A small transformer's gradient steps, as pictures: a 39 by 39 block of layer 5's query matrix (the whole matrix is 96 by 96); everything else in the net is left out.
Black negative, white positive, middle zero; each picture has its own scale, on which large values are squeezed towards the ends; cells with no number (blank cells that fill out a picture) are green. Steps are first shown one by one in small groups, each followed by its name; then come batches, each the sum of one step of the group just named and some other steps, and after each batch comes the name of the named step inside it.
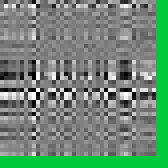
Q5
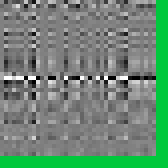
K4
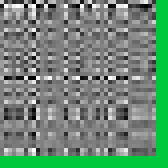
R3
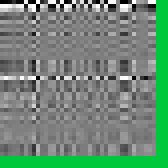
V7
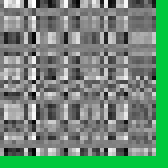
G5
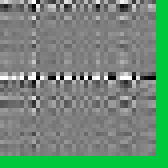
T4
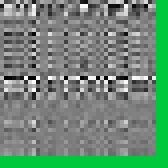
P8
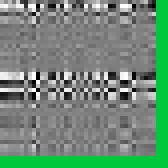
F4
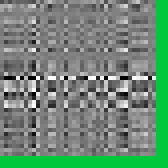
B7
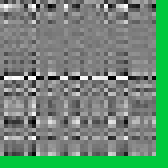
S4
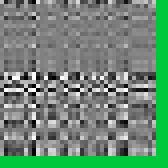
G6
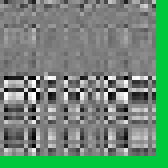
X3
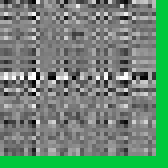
G6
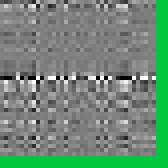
B7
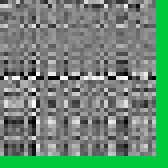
S4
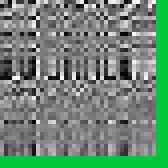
G6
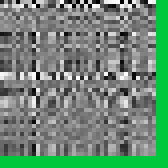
V7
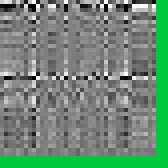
X3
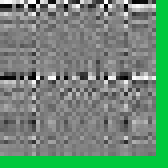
Q5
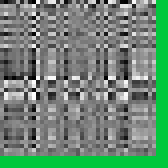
X3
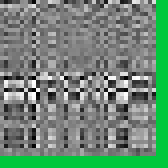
X3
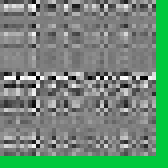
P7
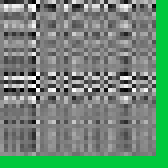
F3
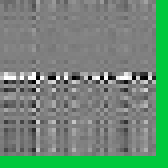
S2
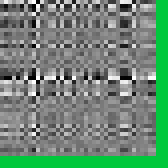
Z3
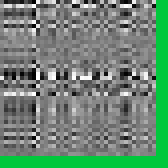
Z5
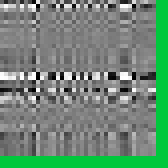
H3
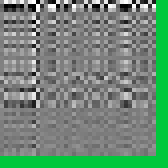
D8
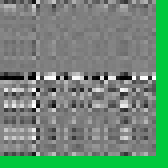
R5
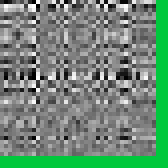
F3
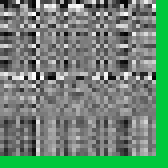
S2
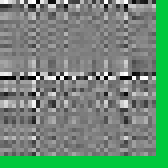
R5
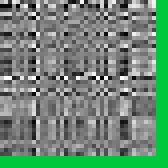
S2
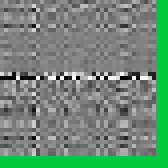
Z5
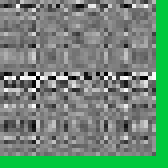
P7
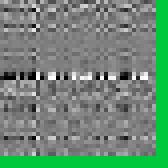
Z5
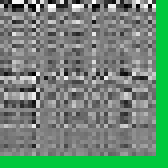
D8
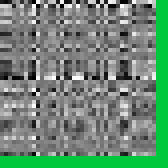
R5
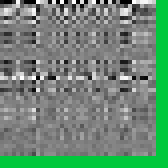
H3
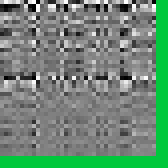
D8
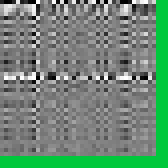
S2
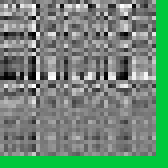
F3
